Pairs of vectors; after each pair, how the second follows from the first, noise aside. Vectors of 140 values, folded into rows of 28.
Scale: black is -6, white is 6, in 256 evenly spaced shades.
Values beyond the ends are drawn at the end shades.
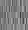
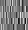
negated, scaled up.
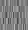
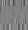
reversed, negated, partly zeroed.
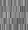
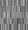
copied.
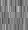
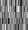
scaled up.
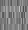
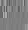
reversed, negated, partly zeroed.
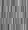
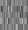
shuffled.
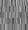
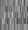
shuffled.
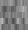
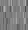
reversed, negated, partly zeroed.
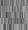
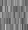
wrapped around, negated.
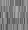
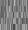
shuffled.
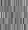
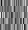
scaled up.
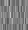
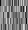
wrapped around, negated, scaled up.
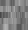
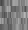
wrapped around, negated.
